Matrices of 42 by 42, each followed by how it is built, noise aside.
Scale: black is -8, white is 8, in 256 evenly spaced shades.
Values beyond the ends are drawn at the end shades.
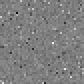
sparse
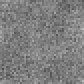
smooth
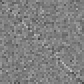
diagonal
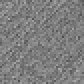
Hankel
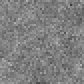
smooth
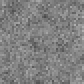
smooth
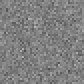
noise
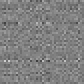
low rank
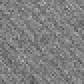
Toeplitz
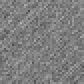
Hankel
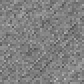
Hankel
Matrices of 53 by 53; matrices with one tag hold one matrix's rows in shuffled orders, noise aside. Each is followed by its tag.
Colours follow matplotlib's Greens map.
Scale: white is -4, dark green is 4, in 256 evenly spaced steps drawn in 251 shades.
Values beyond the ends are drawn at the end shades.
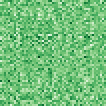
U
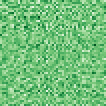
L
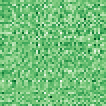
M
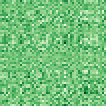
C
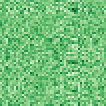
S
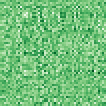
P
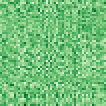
L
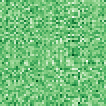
S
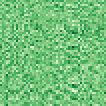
S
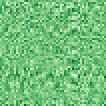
S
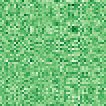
S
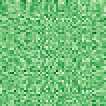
L
